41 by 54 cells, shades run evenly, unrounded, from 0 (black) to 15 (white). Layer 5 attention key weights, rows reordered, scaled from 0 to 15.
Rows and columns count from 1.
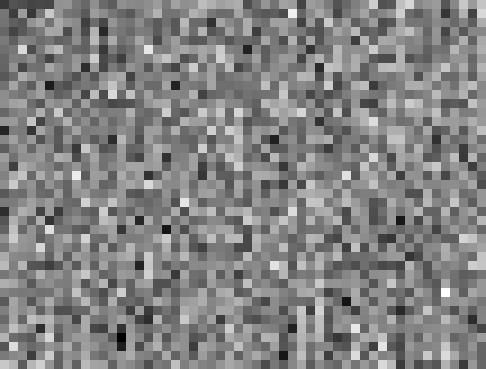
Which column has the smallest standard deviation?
8
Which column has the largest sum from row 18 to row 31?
35
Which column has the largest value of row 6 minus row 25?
45
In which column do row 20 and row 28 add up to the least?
23
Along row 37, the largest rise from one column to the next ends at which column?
34
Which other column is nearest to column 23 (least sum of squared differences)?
25
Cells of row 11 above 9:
10
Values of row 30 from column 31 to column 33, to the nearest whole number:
13 11 5
